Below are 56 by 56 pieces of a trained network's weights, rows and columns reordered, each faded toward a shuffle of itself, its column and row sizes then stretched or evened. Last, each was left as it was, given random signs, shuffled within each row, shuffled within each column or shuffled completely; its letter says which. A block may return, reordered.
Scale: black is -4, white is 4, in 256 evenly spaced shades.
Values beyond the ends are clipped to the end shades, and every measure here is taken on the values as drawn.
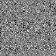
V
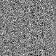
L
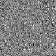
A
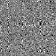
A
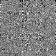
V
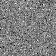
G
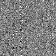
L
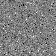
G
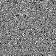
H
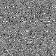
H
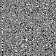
L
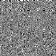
V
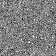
G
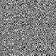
A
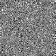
L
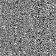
L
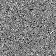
G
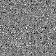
H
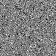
G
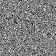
G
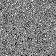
G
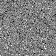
G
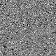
H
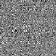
A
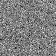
G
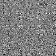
V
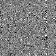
V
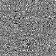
A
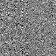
L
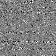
H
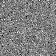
G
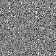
V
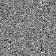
L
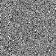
L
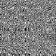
A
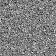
G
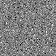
G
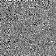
V
